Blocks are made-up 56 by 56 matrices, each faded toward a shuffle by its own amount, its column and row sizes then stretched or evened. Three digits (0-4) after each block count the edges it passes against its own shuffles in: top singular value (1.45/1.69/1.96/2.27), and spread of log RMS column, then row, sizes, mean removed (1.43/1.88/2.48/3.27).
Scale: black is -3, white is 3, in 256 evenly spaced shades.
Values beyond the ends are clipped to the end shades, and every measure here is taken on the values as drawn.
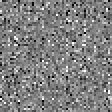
0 2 0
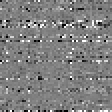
1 1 4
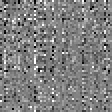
3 3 2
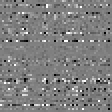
2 1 4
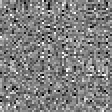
3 2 0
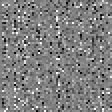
0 3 0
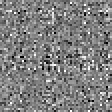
0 2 2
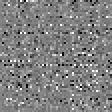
0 1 3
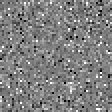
0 1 0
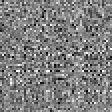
2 0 3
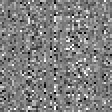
1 4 0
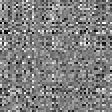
4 2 3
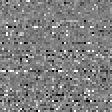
1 0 3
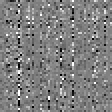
3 4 0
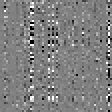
4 4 1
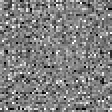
2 0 2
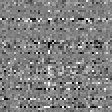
2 1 4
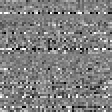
2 0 4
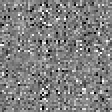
2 2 2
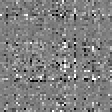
1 3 3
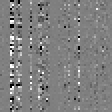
3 4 1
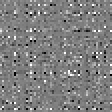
2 3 3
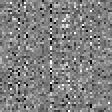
3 3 0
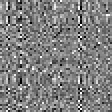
4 3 0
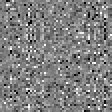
3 2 0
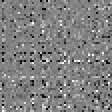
3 3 2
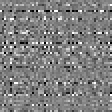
4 2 4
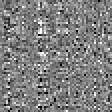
3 3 0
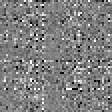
1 3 3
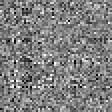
2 1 2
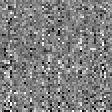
2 3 2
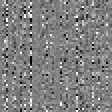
2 4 0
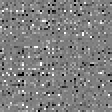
2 1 3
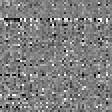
3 2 3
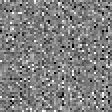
2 2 0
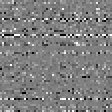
4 1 4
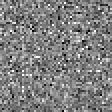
0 1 1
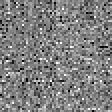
1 0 1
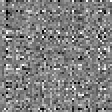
3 3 3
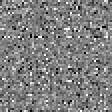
1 1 2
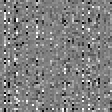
2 4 1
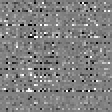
3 2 4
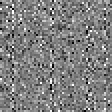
3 3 0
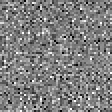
1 0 1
